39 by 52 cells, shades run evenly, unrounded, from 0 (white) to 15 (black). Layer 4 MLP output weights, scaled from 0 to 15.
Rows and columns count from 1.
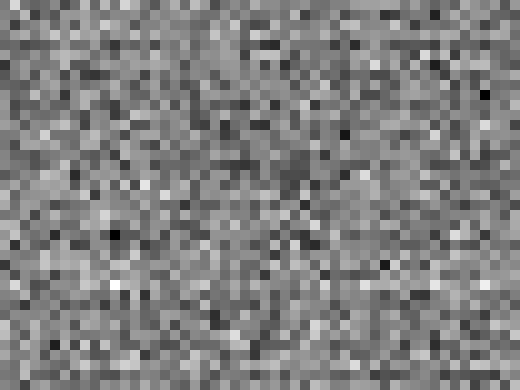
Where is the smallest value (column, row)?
12, 29
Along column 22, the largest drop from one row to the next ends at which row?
34
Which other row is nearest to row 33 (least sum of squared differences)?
15
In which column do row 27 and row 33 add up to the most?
39
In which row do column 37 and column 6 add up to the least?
18
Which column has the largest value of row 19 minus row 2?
30
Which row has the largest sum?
5
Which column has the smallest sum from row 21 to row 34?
14
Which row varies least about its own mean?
4
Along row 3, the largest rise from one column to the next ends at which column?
25
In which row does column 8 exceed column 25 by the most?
35
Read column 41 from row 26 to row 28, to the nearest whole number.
4 9 5
